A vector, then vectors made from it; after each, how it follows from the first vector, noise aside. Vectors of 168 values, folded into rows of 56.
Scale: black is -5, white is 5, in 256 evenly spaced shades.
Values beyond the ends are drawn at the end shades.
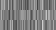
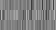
wrapped around, negated, partly zeroed.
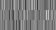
partly zeroed.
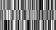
reversed, scaled up.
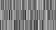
sign-scrambled.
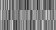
copied.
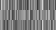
copied.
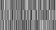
sign-scrambled.
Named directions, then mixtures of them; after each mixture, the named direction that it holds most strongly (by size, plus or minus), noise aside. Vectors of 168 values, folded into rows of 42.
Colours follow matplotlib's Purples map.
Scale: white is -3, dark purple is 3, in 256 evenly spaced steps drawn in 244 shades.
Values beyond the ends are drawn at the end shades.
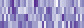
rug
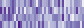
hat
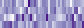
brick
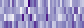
brick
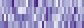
rug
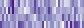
rug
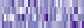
brick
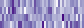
rug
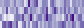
brick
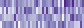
hat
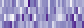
brick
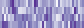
rug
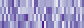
rug
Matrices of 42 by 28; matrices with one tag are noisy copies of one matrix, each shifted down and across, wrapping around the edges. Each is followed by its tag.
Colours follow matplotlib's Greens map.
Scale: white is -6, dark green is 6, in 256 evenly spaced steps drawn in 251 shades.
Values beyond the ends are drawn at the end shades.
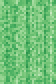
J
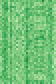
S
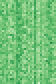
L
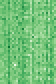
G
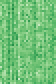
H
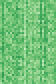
G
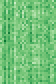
H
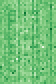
G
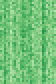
J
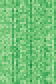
G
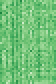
H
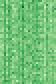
G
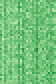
G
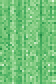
S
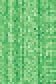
S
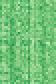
L
